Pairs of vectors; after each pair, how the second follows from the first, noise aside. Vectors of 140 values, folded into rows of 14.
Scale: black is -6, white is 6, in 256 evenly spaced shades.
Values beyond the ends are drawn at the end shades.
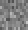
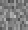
copied.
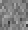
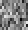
scaled up.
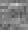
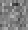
sign-scrambled.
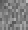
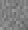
reversed, shrunk.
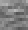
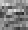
scaled up.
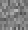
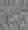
reversed, shrunk.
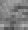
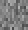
sign-scrambled.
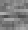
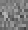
sign-scrambled.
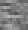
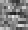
reversed, negated, scaled up.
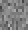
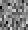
scaled up.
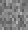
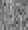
sign-scrambled.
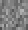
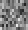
negated, scaled up.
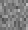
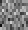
reversed, negated, scaled up.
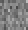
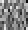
negated, scaled up.
